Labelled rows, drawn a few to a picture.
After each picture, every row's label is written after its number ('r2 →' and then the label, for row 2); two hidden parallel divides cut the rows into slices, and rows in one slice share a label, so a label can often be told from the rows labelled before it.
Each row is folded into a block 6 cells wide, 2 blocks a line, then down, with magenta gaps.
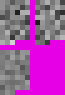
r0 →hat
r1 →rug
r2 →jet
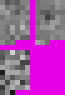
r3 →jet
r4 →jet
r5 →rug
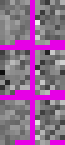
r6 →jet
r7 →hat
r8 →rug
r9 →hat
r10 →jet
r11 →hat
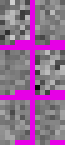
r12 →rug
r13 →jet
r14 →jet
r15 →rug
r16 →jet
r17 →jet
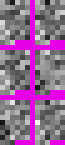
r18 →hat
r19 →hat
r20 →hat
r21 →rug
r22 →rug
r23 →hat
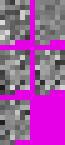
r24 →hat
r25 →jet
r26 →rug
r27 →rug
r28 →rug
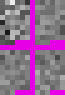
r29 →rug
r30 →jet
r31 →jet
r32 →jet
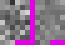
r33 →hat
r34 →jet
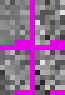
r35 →jet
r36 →hat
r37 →rug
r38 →rug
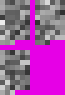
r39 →hat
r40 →rug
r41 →hat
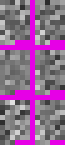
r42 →hat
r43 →hat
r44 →jet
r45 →hat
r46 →rug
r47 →hat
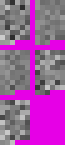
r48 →hat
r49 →jet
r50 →jet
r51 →rug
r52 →hat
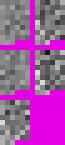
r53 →jet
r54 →hat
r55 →jet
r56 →hat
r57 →hat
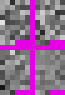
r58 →hat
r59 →rug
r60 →rug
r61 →jet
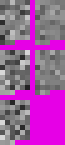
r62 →rug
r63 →jet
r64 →hat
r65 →jet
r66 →hat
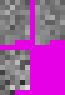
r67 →jet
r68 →jet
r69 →rug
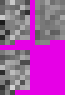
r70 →rug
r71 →jet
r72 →rug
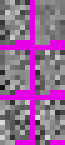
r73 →rug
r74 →jet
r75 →rug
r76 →rug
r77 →hat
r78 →rug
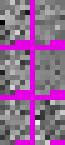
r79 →rug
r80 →jet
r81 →rug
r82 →jet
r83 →rug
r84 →hat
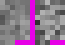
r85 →jet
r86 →rug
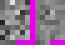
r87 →rug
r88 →jet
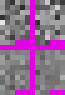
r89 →hat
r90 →rug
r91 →jet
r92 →jet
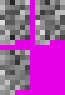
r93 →hat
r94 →hat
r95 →hat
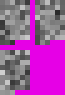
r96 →rug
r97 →rug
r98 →hat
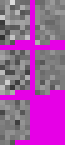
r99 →rug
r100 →jet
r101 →hat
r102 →jet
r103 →jet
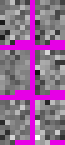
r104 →rug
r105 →rug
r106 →jet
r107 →rug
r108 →rug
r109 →hat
